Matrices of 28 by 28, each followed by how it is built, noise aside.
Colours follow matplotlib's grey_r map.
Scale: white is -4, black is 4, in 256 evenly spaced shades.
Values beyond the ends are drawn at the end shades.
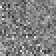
lower triangular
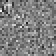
block diagonal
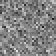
Toeplitz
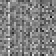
repeating rows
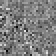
lower triangular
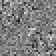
block diagonal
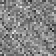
Toeplitz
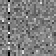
uneven columns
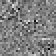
block diagonal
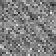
Toeplitz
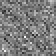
Toeplitz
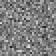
repeating rows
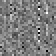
uneven columns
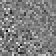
lower triangular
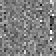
uneven columns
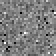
sparse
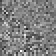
lower triangular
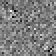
banded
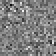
block diagonal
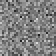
repeating rows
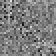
block diagonal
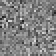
block diagonal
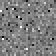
sparse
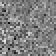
lower triangular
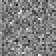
repeating rows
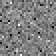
sparse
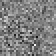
lower triangular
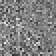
lower triangular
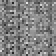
repeating rows
